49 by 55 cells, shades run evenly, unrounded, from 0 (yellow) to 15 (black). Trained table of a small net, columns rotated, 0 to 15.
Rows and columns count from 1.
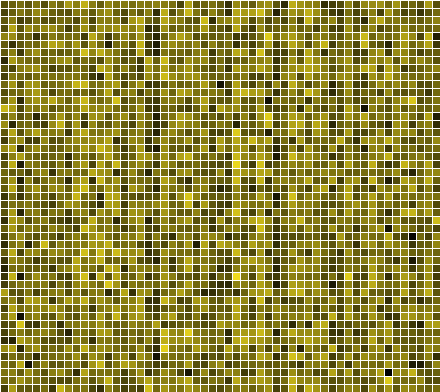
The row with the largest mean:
30
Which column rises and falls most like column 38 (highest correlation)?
46
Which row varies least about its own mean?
39
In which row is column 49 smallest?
48
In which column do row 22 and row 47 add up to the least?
33
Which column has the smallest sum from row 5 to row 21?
37
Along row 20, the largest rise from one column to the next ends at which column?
35
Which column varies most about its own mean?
49
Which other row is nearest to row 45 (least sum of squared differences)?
15
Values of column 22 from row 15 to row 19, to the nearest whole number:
7 6 6 8 9
